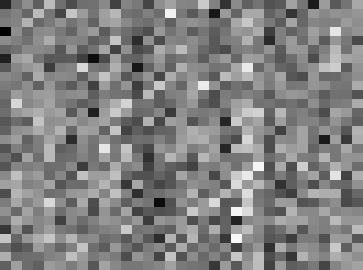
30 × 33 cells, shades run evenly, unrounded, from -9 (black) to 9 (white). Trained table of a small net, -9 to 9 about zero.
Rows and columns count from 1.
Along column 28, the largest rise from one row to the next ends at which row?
19
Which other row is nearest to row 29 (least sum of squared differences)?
27
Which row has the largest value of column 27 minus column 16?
24
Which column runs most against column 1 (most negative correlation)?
15
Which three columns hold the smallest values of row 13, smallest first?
9, 16, 30
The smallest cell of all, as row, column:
4, 1
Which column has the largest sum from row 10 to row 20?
23
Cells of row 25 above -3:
28
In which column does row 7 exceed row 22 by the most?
32
